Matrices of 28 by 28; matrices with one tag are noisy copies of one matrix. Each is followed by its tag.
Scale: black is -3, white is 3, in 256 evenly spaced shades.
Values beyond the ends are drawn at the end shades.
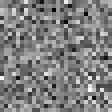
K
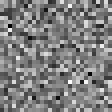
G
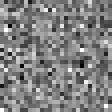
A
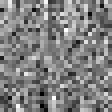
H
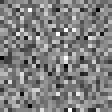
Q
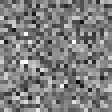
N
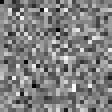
Q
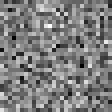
A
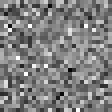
G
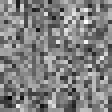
H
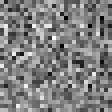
A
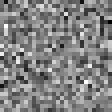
A
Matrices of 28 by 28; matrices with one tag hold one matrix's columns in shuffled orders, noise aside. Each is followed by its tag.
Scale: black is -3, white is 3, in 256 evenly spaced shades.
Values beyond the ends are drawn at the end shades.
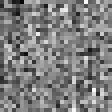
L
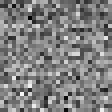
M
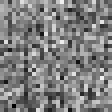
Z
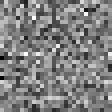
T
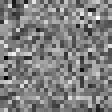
T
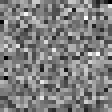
T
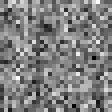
Z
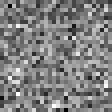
M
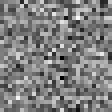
T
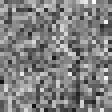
Z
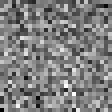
M
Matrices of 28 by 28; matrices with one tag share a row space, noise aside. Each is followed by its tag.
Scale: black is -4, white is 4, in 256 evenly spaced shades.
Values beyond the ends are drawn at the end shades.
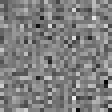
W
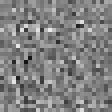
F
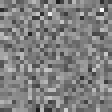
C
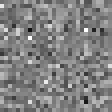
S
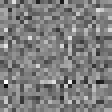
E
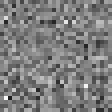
E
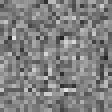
C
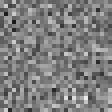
E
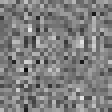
F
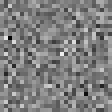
E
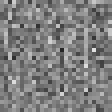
E
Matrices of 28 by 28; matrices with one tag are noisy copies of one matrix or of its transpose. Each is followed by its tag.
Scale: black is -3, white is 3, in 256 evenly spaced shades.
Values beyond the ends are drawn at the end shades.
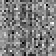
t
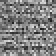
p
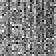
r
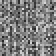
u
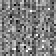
u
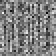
p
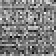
r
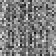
t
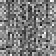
t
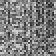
r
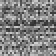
t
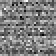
u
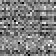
u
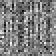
p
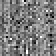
u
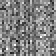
u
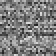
u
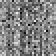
t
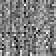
u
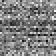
t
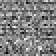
u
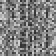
t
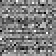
p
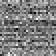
t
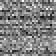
u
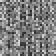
t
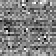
t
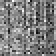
r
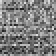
r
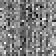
t
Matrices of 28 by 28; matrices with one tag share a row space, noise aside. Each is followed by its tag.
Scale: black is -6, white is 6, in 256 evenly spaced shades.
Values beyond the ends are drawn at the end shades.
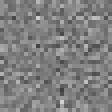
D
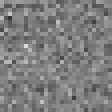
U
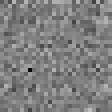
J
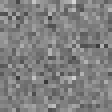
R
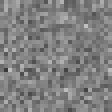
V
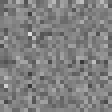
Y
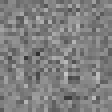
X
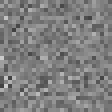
V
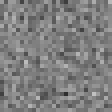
V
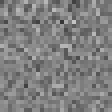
X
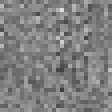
D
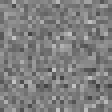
J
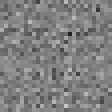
X
